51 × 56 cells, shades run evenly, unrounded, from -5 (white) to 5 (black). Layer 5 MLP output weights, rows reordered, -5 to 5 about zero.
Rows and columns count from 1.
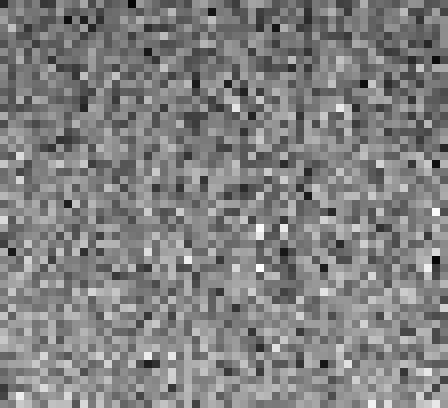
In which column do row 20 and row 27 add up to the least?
55
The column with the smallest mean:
3
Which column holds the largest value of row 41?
18
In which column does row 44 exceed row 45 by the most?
33
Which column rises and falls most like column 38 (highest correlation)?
20
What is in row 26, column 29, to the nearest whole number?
-1
